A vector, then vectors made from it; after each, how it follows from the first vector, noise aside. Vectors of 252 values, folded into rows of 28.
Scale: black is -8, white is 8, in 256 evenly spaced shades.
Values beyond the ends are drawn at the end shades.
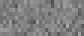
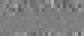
negated, partly zeroed.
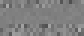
wrapped around, partly zeroed.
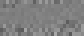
wrapped around, partly zeroed.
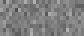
reversed, negated.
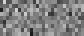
reversed, scaled up.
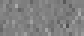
negated, partly zeroed.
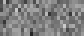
reversed, scaled up.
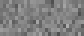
copied.
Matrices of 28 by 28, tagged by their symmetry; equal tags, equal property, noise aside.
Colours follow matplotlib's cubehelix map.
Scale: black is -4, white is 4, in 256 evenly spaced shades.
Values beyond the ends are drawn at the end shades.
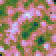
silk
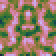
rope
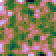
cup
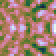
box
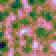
cup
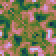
silk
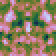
rope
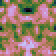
rope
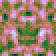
rope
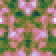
rope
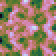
box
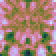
rope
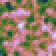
cup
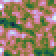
cup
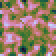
cup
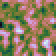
cup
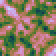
silk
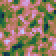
cup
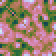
silk
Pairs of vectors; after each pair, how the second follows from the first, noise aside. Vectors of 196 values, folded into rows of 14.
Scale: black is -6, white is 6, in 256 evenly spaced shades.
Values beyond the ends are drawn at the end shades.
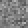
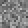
reversed.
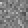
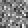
wrapped around, scaled up.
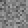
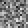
scaled up.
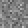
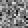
wrapped around, negated, scaled up.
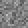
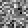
reversed, negated, scaled up.
